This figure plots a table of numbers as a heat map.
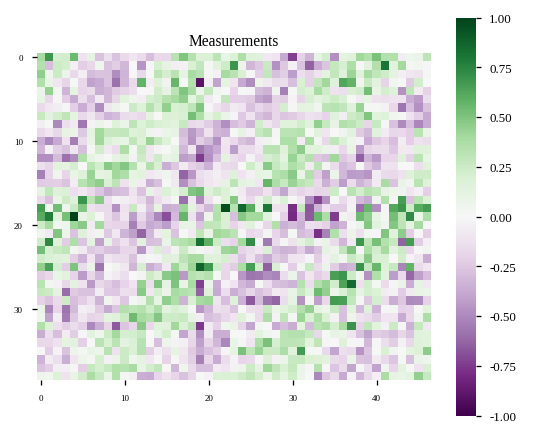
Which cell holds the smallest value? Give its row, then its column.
3, 19
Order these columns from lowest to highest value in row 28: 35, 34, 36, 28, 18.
28, 35, 36, 18, 34
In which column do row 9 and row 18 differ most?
22
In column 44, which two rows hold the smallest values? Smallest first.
26, 29
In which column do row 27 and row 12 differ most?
37
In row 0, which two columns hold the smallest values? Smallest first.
30, 35
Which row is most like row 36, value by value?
11
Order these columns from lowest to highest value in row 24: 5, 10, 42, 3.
5, 10, 42, 3
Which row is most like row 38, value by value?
15
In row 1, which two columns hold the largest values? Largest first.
41, 23
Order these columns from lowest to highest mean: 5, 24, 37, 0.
5, 24, 0, 37
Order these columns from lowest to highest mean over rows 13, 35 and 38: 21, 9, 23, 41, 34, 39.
39, 34, 21, 23, 41, 9
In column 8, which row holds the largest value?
13
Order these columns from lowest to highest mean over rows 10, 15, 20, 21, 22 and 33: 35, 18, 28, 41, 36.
36, 18, 35, 28, 41
